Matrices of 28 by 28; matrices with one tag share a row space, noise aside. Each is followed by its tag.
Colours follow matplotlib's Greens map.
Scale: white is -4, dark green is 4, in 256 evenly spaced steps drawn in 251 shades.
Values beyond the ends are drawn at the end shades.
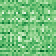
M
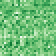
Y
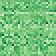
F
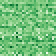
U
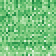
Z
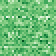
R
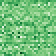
Y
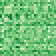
Y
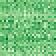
Z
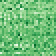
Y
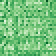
F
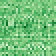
Z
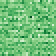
R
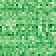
U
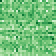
U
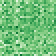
Y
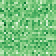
F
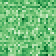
R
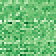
Y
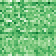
Y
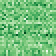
F
